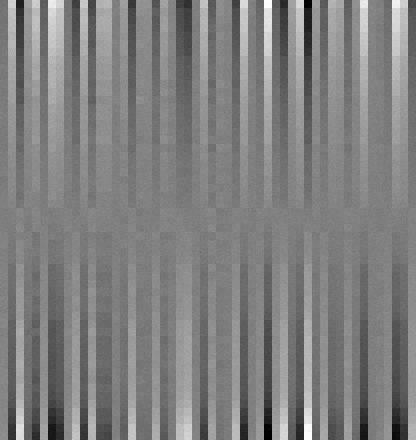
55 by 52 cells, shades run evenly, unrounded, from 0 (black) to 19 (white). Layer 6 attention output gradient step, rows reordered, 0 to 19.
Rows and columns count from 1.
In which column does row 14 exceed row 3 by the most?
39
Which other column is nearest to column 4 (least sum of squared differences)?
37
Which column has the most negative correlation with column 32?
22
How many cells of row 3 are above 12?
15
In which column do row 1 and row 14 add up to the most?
34
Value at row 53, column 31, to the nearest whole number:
4
